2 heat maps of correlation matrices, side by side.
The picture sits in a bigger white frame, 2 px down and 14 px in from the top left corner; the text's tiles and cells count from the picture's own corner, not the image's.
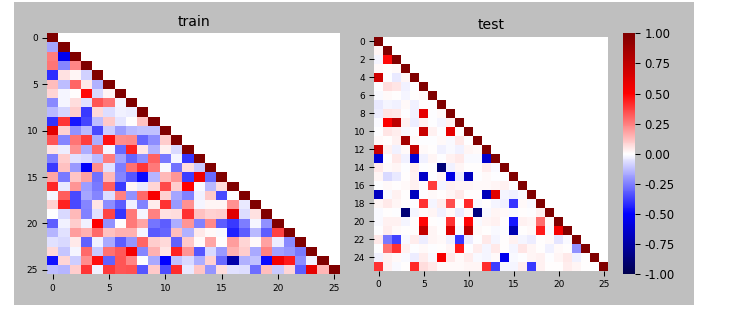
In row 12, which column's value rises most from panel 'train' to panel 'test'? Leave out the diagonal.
0
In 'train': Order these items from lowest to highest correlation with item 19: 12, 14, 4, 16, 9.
4, 14, 9, 12, 16
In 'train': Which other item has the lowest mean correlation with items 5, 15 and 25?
8
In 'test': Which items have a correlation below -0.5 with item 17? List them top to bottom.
0, 4, 12
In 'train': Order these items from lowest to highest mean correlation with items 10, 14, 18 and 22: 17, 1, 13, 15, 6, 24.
6, 24, 13, 15, 17, 1
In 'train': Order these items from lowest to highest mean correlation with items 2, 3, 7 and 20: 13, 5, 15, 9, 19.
9, 13, 15, 19, 5
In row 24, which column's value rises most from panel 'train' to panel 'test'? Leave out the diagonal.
16
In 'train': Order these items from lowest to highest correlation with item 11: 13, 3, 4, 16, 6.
4, 13, 16, 6, 3
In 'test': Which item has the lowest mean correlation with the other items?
15
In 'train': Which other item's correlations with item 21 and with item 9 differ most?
17
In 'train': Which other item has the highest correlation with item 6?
3
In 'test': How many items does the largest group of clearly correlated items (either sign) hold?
7
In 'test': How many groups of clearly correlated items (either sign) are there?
6
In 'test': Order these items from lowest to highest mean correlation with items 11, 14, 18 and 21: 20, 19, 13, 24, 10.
19, 24, 13, 20, 10
